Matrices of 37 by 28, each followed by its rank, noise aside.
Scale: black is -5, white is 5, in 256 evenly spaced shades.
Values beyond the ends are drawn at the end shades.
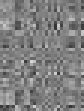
three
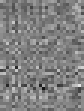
four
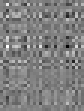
two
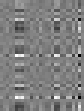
one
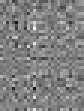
four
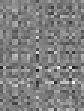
three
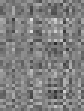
two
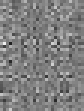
four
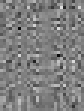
four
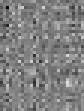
four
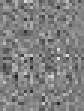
four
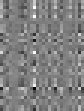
two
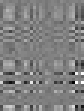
one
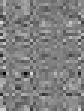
three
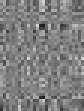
three
